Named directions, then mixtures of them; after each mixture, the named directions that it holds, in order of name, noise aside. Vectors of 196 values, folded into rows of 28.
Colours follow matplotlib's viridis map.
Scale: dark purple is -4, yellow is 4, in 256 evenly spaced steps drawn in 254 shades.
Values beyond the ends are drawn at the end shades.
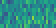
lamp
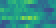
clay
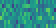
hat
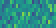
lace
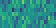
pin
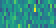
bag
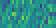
lace, pin.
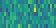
bag.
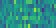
bag, clay, lamp.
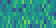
lamp, pin.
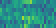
clay, lamp, pin.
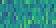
lamp.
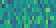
hat, lamp.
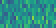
lamp.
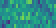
clay, lace.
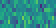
hat, lamp, pin.
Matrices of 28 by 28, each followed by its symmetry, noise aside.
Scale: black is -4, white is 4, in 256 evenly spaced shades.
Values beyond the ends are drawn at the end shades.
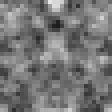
mirrored left to right.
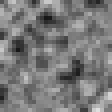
symmetric.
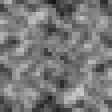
same after a half turn.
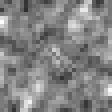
same after a half turn.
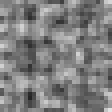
mirrored top to bottom.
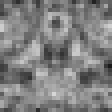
mirrored left to right.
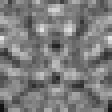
mirrored left to right.
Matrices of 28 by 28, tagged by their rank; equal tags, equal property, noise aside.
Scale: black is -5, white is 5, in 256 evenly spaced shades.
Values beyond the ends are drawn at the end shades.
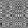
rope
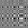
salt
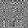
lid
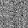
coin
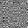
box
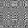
rope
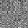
box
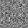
coin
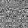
coin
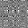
rope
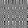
salt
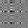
salt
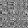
box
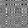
salt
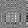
salt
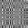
salt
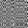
rope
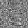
coin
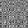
rope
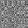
box
